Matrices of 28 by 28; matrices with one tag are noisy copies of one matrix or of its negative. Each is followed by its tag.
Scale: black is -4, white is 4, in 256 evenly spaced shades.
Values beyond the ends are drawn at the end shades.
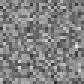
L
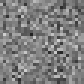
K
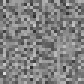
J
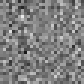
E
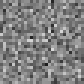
L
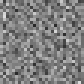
J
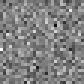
J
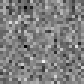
E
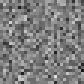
E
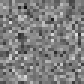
E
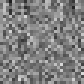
E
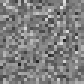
K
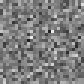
L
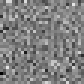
J
